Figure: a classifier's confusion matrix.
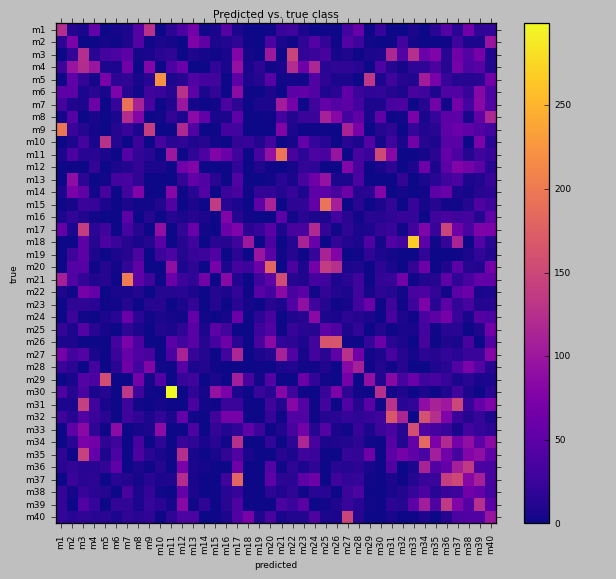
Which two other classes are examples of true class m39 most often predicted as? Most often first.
m36, m34
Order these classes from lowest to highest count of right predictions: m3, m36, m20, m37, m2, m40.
m36, m2, m40, m3, m37, m20
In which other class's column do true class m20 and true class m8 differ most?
m7
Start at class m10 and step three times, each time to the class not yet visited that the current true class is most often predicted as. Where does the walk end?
m17
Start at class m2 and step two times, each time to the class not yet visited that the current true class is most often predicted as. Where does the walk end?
m27
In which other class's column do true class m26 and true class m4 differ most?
m25
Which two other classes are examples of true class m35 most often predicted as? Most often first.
m3, m12
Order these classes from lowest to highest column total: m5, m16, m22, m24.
m5, m16, m22, m24
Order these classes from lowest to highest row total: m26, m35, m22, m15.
m22, m15, m26, m35
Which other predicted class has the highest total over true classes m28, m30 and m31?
m11
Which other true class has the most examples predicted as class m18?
m40
